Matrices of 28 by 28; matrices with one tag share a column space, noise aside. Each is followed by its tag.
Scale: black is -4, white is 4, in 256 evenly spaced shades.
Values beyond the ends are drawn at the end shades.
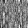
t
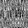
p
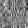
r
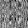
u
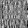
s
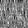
p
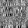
r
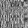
u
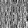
t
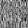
u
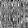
u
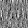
p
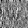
p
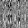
u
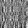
t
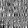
r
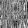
s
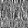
p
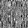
u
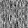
u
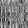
t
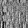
t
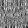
r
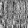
s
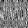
p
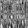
s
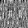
p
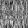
s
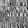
r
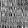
r
